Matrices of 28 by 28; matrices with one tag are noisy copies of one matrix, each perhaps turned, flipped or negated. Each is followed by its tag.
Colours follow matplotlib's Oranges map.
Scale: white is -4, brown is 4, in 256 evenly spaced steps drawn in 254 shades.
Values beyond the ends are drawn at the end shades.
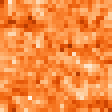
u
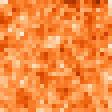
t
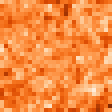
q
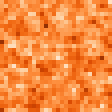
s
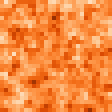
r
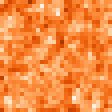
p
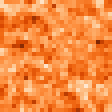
u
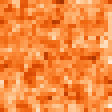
r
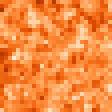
r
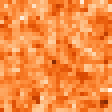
p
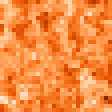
u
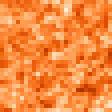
q
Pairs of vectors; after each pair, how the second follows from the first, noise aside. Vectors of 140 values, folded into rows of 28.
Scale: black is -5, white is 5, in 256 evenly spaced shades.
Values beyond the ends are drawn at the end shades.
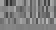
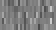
wrapped around, negated, partly zeroed.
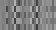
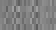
shrunk.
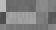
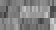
reversed.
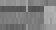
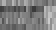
copied.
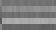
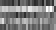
reversed, scaled up.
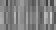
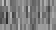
wrapped around, negated.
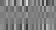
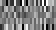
negated, scaled up.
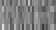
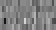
wrapped around, negated, partly zeroed.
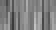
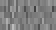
wrapped around, negated, partly zeroed.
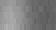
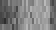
wrapped around, negated.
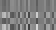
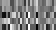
negated, scaled up.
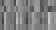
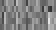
copied.
